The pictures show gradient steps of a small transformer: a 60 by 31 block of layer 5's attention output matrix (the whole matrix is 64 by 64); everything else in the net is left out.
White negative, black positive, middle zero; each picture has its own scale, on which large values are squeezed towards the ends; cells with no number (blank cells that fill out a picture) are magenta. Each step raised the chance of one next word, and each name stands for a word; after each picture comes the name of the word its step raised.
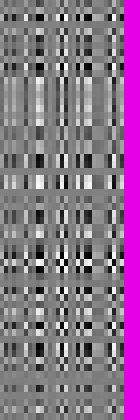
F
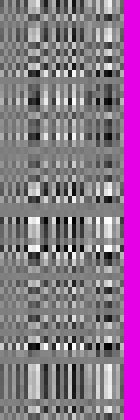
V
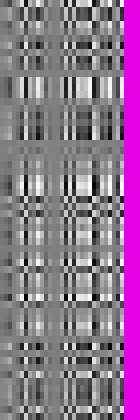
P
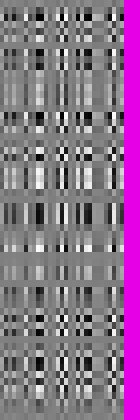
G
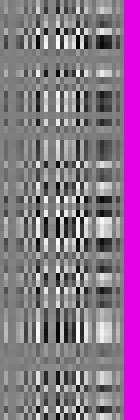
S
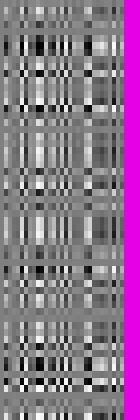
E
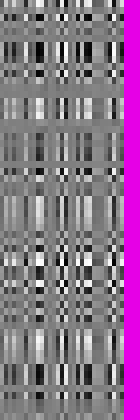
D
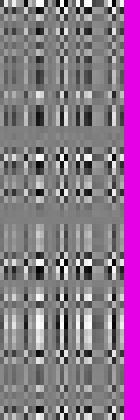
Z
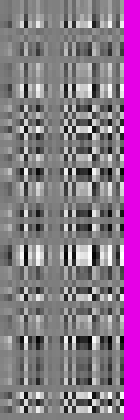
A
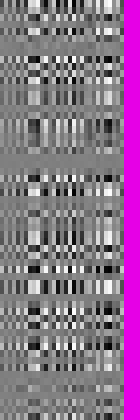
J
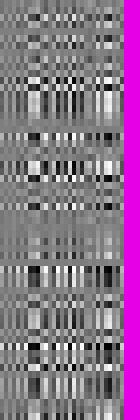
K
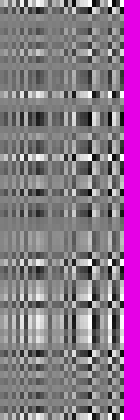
Z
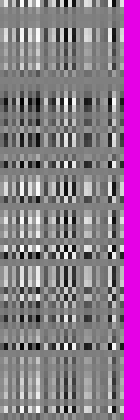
V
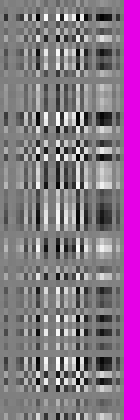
G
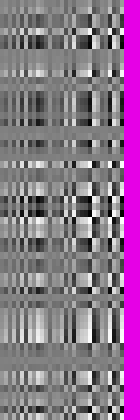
S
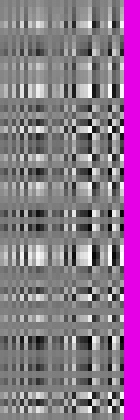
A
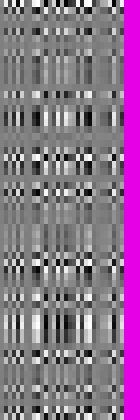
Z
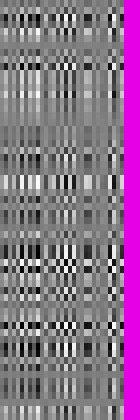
F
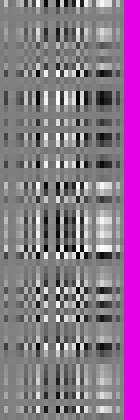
V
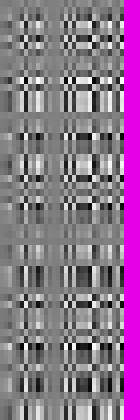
K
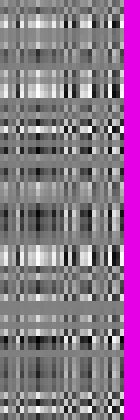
A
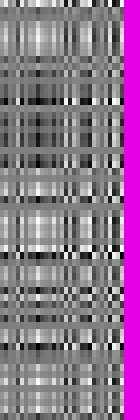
V
